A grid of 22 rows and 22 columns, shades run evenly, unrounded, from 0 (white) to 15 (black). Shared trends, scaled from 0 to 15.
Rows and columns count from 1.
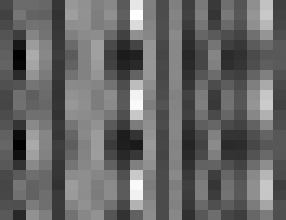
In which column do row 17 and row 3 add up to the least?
11
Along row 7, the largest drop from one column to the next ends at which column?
3
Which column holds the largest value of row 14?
2
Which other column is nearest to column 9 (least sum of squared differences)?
16
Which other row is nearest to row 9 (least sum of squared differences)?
21
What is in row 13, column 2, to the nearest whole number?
12
